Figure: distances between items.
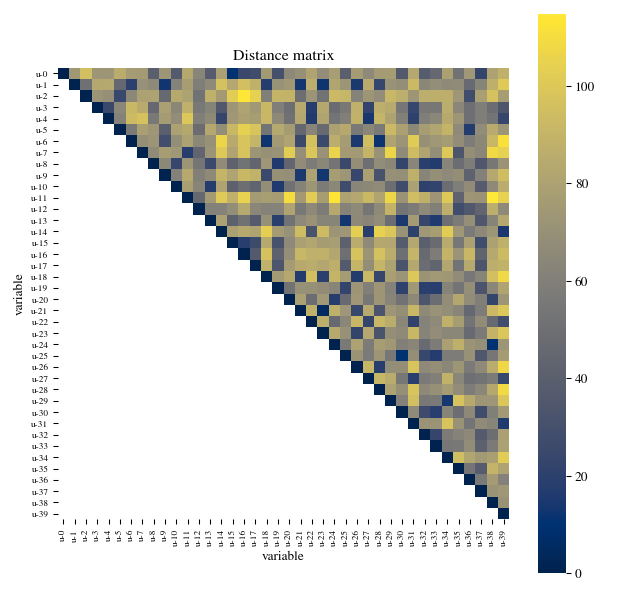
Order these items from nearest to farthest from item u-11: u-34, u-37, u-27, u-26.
u-37, u-26, u-27, u-34
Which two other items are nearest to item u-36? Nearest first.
u-5, u-2
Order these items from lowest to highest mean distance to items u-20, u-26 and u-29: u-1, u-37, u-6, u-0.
u-1, u-6, u-37, u-0
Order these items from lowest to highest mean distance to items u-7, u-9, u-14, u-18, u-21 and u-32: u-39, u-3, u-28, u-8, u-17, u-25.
u-28, u-8, u-25, u-3, u-17, u-39
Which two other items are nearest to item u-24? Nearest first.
u-38, u-20
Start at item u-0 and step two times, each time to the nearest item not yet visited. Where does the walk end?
u-16
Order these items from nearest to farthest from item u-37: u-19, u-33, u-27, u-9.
u-19, u-33, u-27, u-9
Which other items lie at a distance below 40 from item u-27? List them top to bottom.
u-3, u-4, u-14, u-22, u-31, u-39
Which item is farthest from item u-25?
u-2
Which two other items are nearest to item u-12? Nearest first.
u-35, u-36
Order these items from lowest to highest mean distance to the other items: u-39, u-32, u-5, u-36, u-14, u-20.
u-32, u-36, u-20, u-5, u-14, u-39
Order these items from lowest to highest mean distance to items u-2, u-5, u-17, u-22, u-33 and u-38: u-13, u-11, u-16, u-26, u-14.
u-13, u-14, u-26, u-16, u-11
